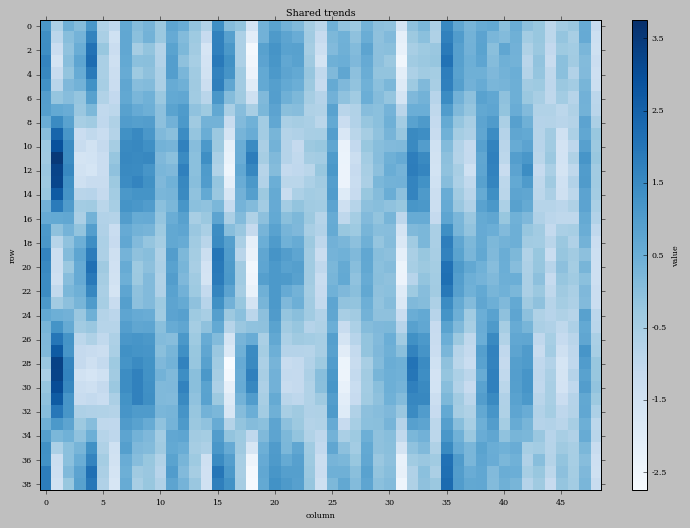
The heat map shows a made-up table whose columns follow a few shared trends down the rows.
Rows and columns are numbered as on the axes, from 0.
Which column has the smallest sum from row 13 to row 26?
31
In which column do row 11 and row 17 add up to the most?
1
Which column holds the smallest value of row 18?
18
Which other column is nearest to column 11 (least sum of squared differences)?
20
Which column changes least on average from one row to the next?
29
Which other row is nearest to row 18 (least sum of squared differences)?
5
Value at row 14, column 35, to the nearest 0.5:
0.5
